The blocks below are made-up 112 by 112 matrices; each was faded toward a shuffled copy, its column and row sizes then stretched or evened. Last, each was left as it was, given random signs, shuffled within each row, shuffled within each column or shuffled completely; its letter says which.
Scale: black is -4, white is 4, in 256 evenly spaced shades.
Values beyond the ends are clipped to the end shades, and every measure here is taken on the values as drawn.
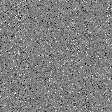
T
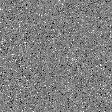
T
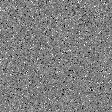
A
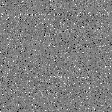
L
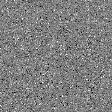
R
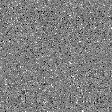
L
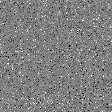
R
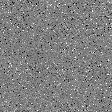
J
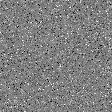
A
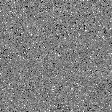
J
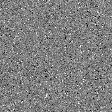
T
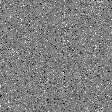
T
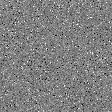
A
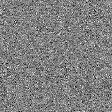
L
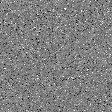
J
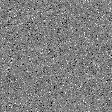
T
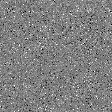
R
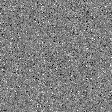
T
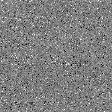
R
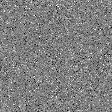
R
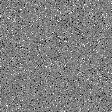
T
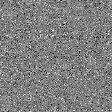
L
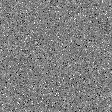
A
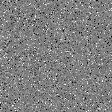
T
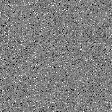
L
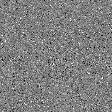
R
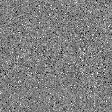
L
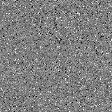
L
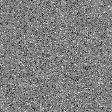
T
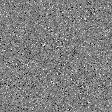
J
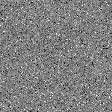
A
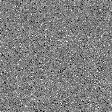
R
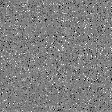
L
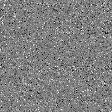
R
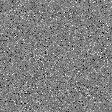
J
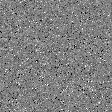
A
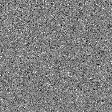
J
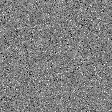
A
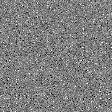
R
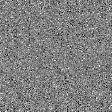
L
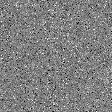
T
